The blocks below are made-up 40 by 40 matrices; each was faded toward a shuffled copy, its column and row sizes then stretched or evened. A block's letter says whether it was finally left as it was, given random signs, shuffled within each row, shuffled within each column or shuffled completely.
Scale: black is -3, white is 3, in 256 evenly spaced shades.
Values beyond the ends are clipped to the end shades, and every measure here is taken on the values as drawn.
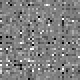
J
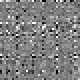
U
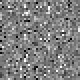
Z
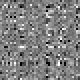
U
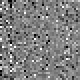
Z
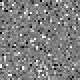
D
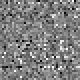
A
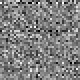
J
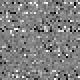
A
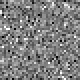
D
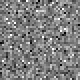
D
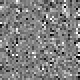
Z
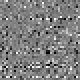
U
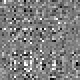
U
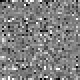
J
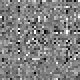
J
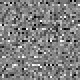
A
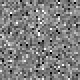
Z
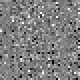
Z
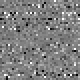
A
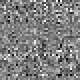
J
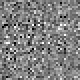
J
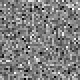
D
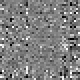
J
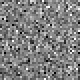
D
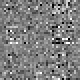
J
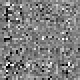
J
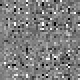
J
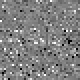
A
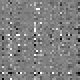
J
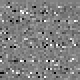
A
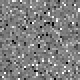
D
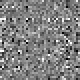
J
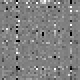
J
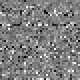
A
